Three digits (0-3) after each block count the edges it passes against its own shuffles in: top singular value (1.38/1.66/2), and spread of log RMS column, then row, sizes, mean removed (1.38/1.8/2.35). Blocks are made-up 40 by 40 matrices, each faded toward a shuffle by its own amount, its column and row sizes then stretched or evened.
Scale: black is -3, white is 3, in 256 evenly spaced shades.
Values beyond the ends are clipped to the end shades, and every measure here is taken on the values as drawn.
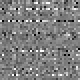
2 0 3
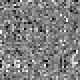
2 2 1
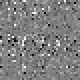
0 2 2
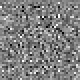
1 0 2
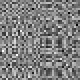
3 1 0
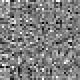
2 2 0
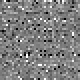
1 1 2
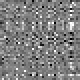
3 2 1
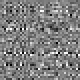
3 1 3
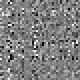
0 3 2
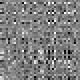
3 3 3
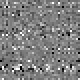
1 2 3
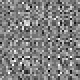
3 2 2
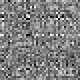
3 1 2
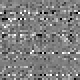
2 0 3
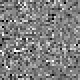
0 2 2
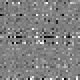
2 0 3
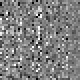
0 3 0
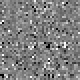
1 1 2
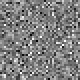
1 0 0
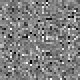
2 2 0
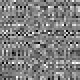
3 0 3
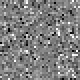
0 1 0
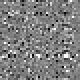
2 1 2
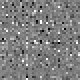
0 2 2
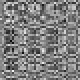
3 3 1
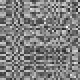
3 0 1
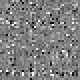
1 2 2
